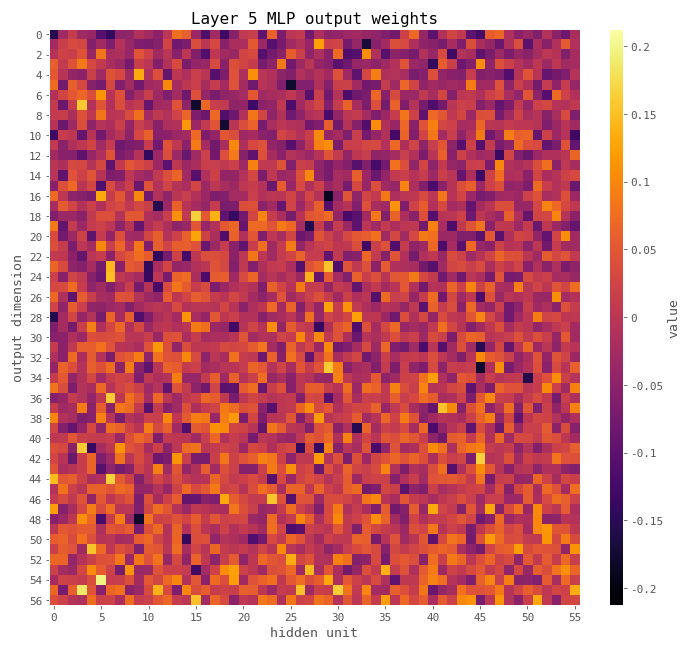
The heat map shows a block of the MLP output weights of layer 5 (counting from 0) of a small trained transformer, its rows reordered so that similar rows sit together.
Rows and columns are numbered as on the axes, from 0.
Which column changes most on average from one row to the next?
45
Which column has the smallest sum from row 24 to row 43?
10
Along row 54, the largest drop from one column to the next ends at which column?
6
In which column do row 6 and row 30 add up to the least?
32
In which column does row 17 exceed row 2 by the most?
36
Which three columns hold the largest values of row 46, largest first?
23, 18, 34
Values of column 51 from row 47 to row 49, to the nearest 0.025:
0.1 0.1 0.1
